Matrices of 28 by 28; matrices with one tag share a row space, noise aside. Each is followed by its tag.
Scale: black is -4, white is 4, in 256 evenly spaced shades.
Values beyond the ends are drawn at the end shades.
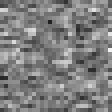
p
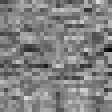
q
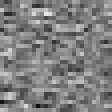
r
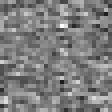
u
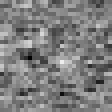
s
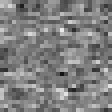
u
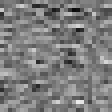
r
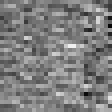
q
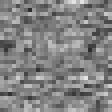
q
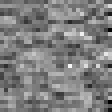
q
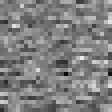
p
